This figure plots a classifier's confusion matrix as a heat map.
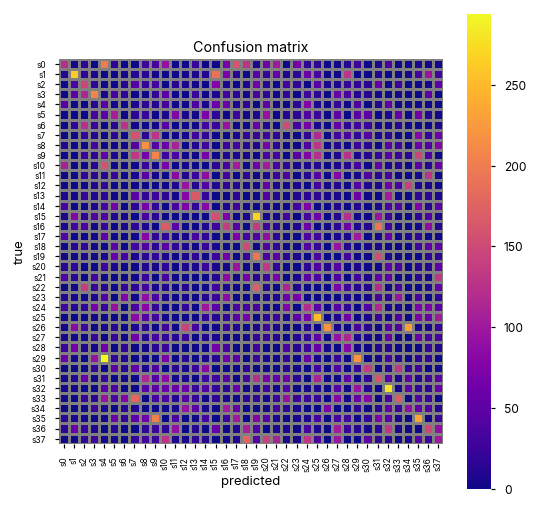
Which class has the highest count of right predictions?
s32
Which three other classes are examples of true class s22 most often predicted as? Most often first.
s19, s2, s31
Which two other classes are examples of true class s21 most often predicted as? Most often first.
s37, s16
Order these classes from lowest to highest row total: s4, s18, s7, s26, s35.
s4, s18, s7, s26, s35
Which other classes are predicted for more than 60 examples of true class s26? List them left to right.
s1, s12, s34
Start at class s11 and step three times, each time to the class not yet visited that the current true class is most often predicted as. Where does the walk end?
s29
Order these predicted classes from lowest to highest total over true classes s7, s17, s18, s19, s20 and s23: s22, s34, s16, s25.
s34, s22, s16, s25
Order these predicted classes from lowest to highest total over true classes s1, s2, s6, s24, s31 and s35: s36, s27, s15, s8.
s27, s36, s8, s15
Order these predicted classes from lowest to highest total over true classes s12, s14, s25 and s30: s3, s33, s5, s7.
s3, s5, s7, s33
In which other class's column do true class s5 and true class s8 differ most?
s25
